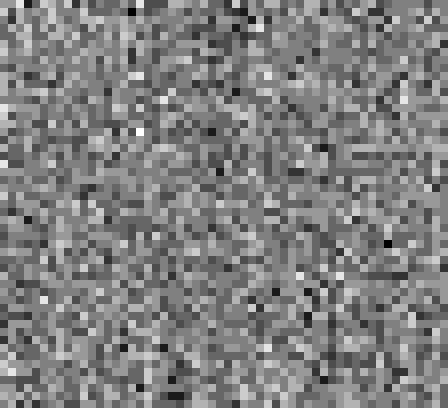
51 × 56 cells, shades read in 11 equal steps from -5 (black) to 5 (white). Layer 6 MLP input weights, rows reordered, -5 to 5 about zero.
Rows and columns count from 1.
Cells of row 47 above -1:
36
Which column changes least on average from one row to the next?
42
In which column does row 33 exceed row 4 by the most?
30
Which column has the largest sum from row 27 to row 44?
8
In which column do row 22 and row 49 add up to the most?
55
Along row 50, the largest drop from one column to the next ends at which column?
12
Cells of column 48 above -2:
39
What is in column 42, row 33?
-2
